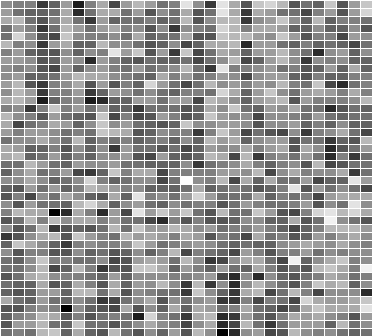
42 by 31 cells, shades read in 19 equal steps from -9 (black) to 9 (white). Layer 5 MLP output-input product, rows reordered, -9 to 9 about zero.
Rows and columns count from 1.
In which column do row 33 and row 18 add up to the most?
4
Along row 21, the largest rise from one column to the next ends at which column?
27
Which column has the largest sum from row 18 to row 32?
12
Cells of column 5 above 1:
11
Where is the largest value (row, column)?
23, 16
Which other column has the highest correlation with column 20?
19
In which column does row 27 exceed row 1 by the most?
7
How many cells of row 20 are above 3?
3
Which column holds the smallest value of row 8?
8
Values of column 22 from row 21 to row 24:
0 4 -2 -3
